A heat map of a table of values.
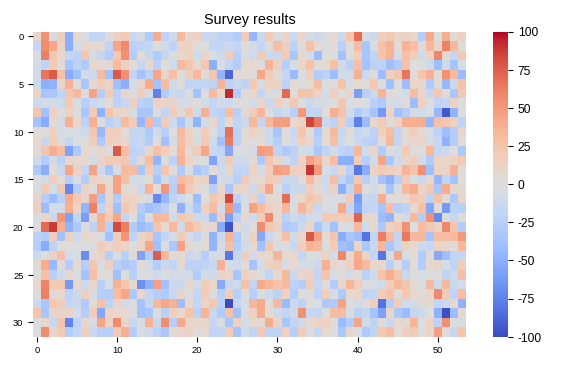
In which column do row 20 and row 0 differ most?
2
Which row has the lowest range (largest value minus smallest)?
7
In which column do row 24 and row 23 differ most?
15
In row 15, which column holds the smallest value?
22
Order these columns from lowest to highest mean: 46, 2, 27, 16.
16, 27, 2, 46
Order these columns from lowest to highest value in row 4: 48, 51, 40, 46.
48, 40, 51, 46
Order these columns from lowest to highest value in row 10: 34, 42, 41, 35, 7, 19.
35, 42, 41, 34, 19, 7
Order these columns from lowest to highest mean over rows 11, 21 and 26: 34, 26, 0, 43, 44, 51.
0, 51, 26, 43, 44, 34
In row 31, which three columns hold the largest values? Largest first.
1, 50, 11
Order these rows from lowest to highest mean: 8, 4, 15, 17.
8, 15, 17, 4
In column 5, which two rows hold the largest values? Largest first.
6, 17
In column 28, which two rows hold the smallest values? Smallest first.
21, 22
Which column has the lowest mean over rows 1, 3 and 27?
4
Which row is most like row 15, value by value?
3
